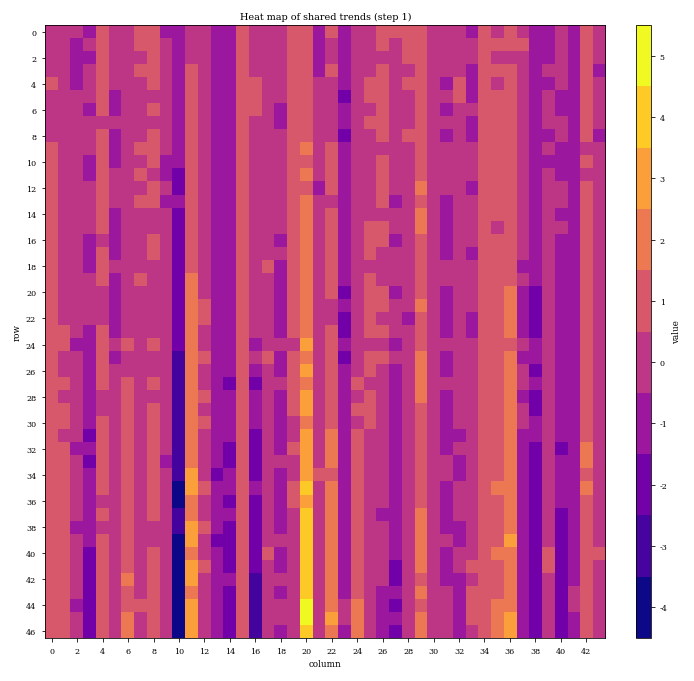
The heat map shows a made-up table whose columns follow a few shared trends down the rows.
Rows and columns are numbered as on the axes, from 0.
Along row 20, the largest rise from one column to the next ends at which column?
11
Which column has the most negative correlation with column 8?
25
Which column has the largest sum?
20
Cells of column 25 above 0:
16
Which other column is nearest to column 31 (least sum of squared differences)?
18
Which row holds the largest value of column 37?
1
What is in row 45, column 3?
-2
